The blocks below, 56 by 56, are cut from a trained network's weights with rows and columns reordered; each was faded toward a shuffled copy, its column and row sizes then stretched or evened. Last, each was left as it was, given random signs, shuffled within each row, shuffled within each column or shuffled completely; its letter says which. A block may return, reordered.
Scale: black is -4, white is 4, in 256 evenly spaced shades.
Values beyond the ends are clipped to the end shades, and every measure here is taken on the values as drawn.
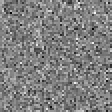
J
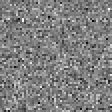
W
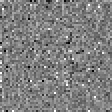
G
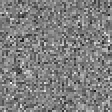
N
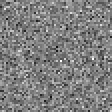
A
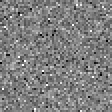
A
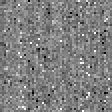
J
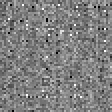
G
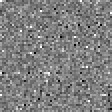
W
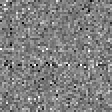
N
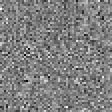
G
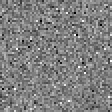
A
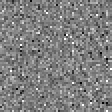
J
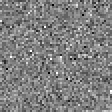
W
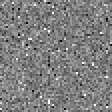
J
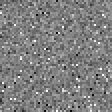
A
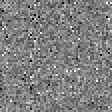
J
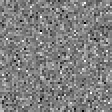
J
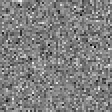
J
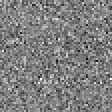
N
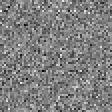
W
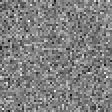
A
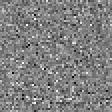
N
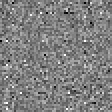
N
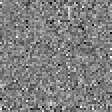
N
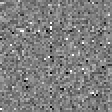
N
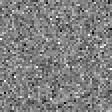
A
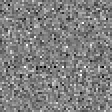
W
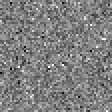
A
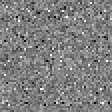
W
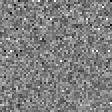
W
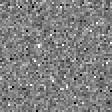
W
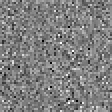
J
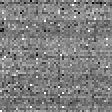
G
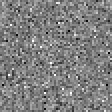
A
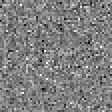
W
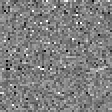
W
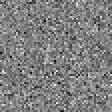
W
